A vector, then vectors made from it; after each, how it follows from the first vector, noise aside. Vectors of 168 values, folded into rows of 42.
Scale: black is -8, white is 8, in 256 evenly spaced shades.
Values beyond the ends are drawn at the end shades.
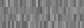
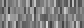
reversed, scaled up.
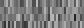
scaled up.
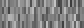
reversed, scaled up.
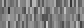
reversed, scaled up.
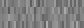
reversed.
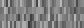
negated, scaled up.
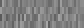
wrapped around.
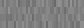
reversed, negated, shrunk.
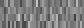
scaled up.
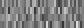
reversed, scaled up.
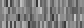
negated, scaled up.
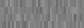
shrunk.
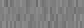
negated, shrunk.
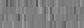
negated, partly zeroed.
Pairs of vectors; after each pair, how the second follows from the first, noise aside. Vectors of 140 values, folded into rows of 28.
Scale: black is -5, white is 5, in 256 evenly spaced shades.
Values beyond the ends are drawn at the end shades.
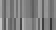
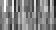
reversed, negated, scaled up.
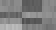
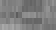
shrunk.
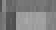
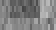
reversed, negated.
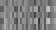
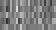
reversed, negated.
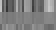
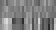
reversed.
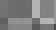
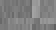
shrunk.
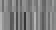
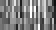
reversed, negated, scaled up.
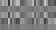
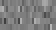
wrapped around, negated, partly zeroed.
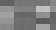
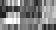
reversed, scaled up.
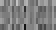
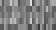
reversed, negated.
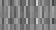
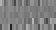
wrapped around, negated, partly zeroed.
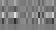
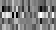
reversed, scaled up.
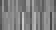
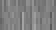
shrunk.
